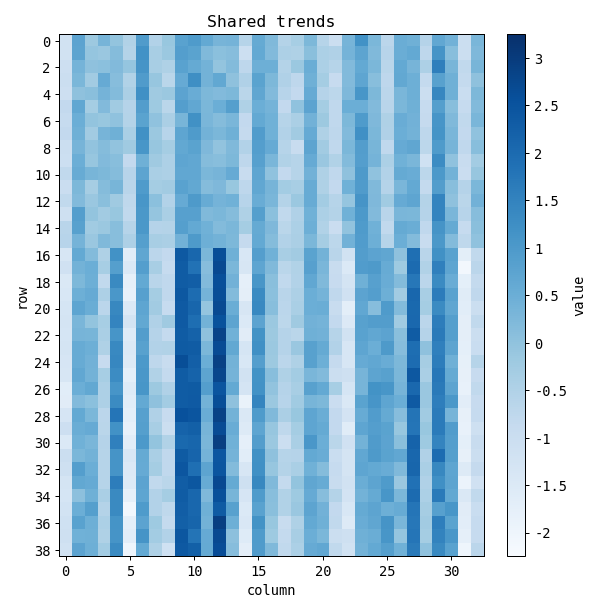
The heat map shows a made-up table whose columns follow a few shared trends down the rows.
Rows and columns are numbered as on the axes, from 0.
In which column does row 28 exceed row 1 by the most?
12
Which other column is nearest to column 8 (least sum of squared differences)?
17
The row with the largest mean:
26
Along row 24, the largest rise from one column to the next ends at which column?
9
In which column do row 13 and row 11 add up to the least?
0
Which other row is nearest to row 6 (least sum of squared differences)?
15
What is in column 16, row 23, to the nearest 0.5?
0
